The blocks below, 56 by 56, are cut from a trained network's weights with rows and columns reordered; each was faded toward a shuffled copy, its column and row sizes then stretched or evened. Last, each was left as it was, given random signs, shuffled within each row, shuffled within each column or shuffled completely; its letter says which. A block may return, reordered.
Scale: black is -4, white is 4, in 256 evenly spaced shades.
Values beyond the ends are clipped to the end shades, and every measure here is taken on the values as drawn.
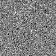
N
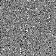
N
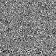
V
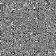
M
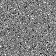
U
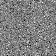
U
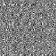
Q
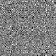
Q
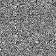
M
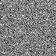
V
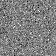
U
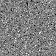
U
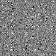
M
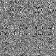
Q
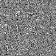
M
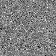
V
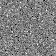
U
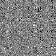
Q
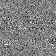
V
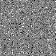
M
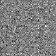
Q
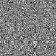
Q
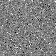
U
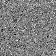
U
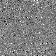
V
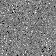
U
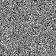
U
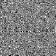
Q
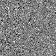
N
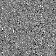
N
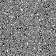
U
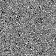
U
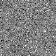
M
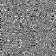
Q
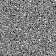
U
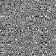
Q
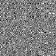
Q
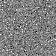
U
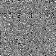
M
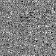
Q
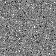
U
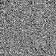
Q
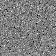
U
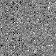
M
